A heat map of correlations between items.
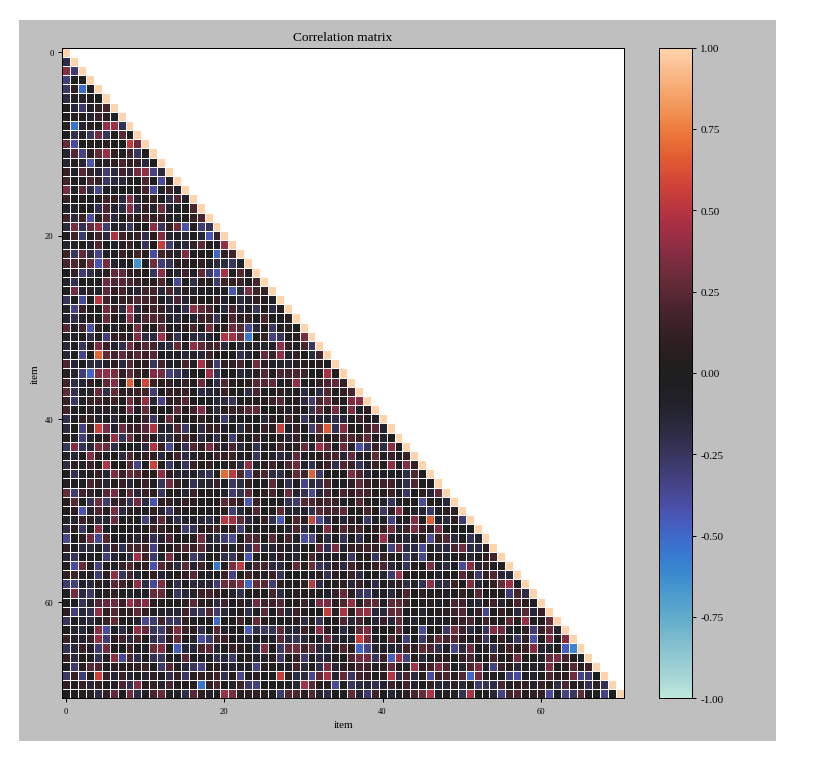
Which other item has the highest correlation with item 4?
33
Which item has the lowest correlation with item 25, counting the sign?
14
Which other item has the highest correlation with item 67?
44
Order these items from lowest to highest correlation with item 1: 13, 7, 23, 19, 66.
66, 13, 7, 23, 19
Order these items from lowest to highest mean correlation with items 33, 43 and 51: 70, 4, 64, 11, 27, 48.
48, 64, 27, 70, 11, 4
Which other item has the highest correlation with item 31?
46
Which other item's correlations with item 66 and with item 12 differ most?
21
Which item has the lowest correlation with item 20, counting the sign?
18
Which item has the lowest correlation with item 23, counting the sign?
9
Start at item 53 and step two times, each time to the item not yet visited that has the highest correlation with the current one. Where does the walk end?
13
